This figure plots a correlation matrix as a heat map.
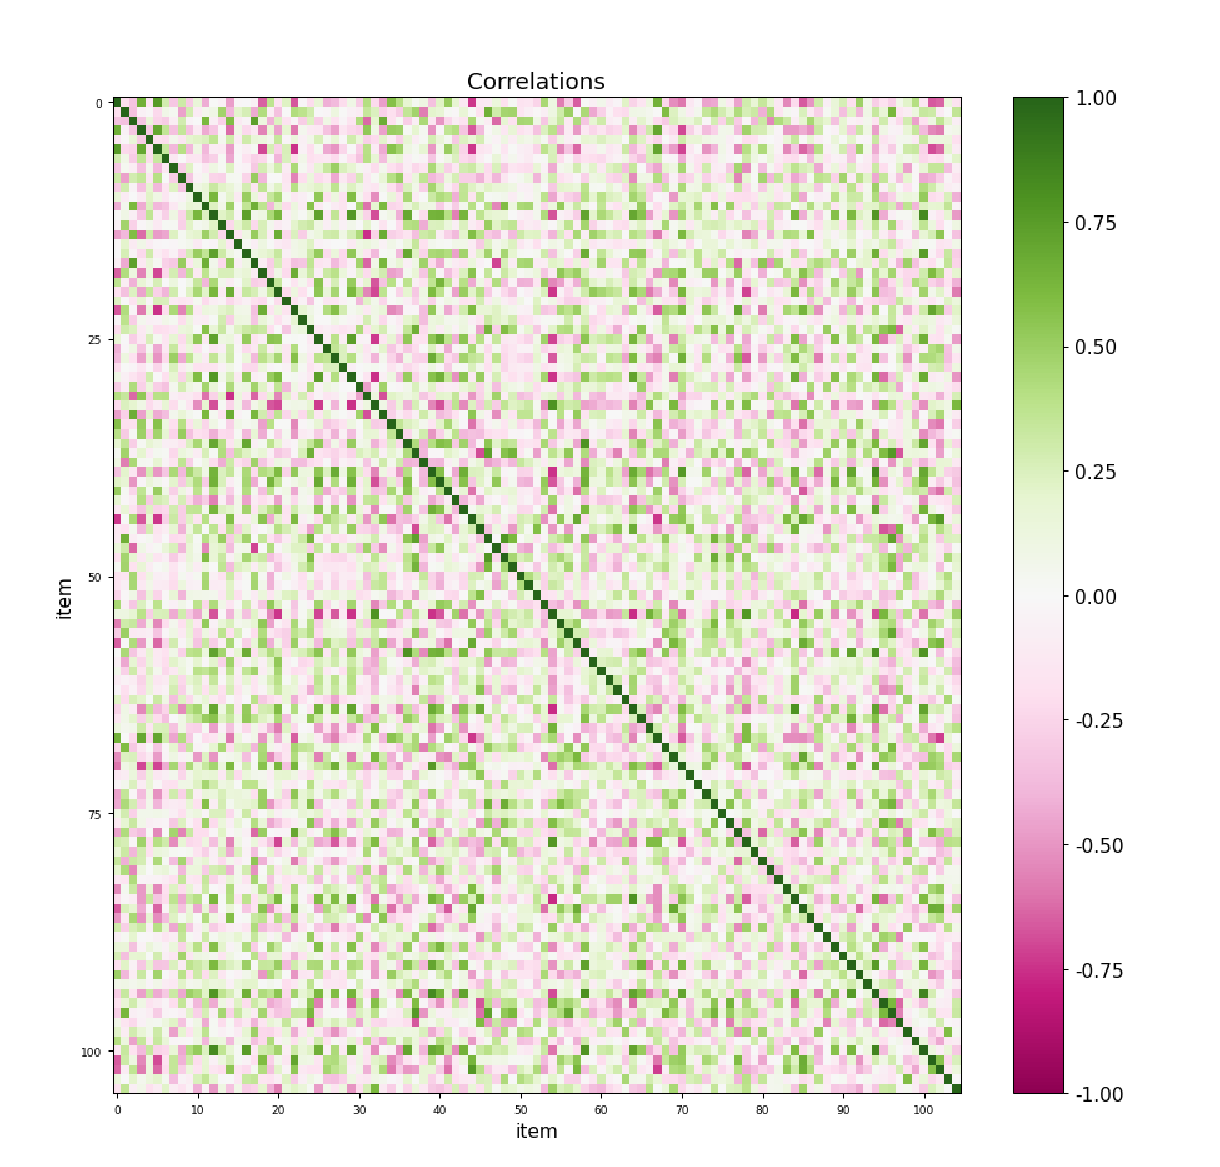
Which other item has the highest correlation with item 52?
45
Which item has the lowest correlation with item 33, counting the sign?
31
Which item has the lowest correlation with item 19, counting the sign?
32
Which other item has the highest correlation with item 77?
22
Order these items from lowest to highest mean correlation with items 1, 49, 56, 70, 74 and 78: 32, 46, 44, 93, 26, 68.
26, 44, 93, 32, 68, 46
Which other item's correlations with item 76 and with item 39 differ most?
54
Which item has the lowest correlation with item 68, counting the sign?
38
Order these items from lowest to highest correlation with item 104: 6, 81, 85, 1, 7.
7, 81, 6, 1, 85
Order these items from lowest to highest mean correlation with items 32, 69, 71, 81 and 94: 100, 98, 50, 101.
98, 50, 100, 101
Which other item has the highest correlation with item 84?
64
